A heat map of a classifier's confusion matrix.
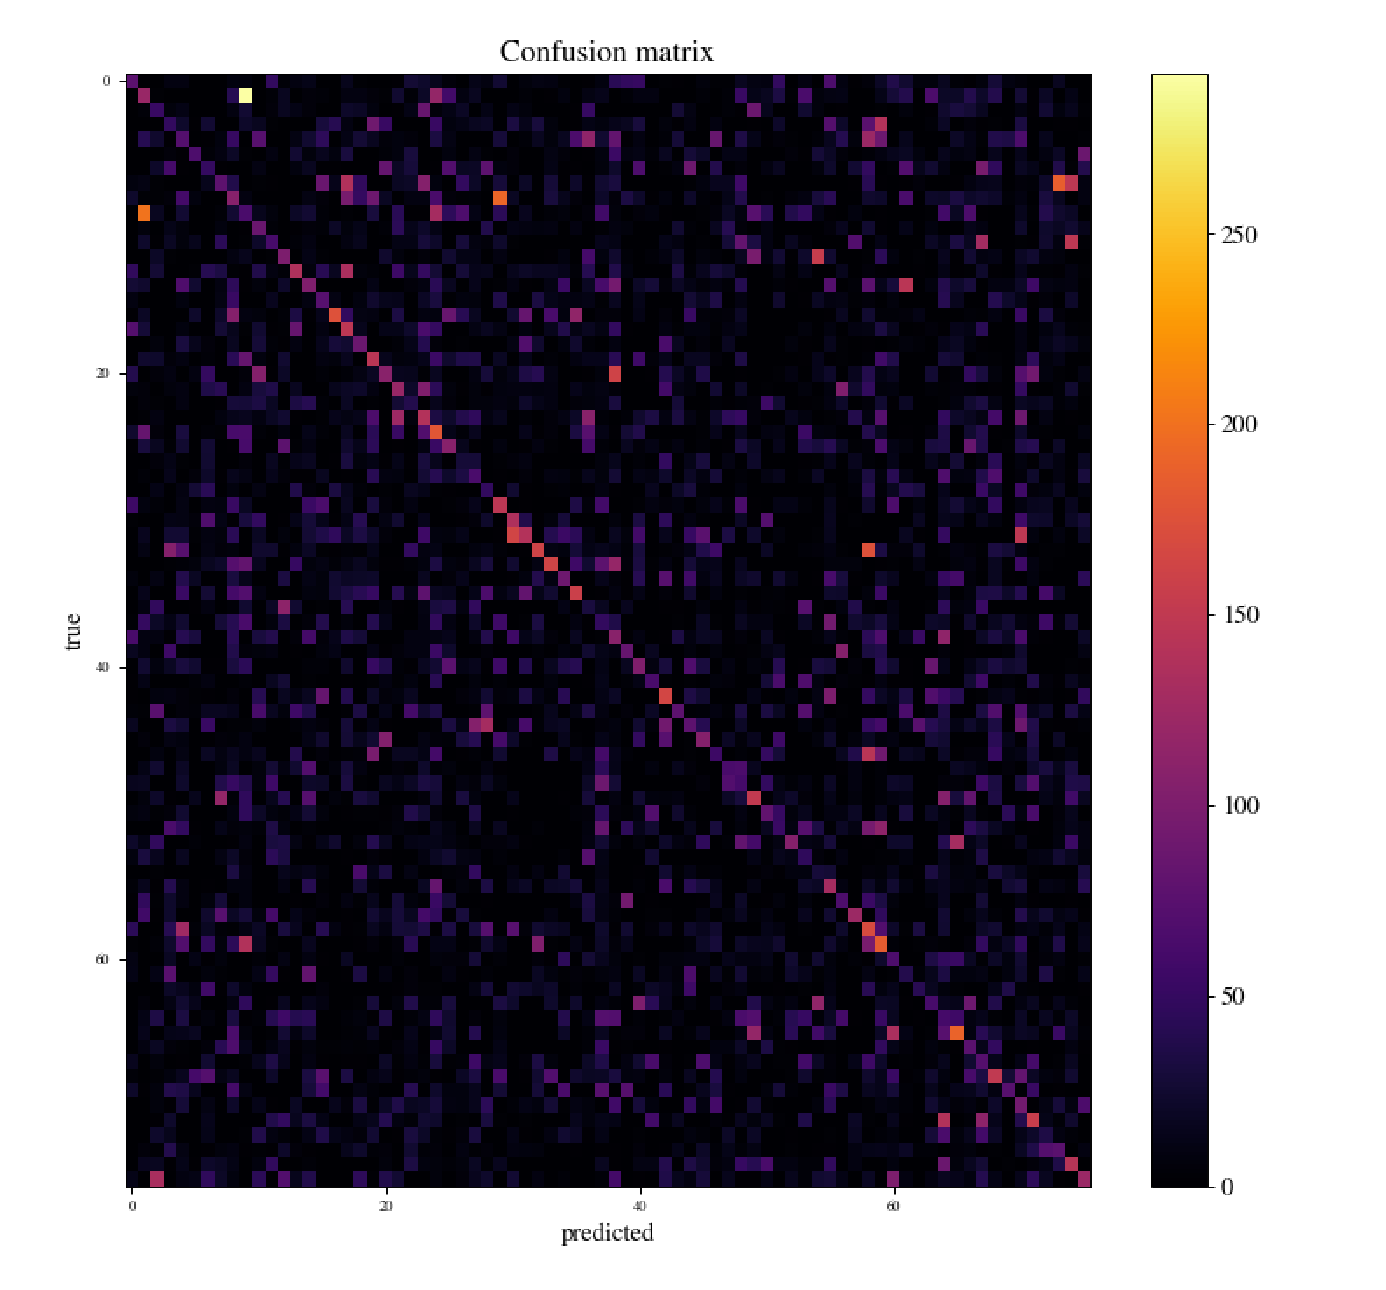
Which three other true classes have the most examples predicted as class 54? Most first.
12, 63, 65
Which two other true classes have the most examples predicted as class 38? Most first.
20, 33
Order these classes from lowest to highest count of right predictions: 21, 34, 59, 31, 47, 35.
47, 34, 21, 31, 35, 59
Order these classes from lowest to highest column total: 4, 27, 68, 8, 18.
18, 27, 4, 68, 8
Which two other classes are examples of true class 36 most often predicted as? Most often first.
12, 53
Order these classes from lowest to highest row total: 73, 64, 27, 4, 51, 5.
73, 5, 27, 51, 64, 4
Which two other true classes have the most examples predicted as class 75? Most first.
5, 70
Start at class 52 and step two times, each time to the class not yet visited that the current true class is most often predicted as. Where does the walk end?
60
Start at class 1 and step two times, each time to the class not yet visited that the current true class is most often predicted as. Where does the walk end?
24
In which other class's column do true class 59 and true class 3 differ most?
9
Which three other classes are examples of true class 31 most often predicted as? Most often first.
30, 70, 45
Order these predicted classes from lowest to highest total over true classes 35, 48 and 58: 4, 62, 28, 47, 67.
62, 47, 67, 28, 4
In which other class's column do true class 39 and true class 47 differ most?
56
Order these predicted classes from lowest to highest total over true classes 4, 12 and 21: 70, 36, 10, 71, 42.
71, 42, 10, 70, 36
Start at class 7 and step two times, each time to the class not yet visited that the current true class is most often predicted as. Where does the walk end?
72
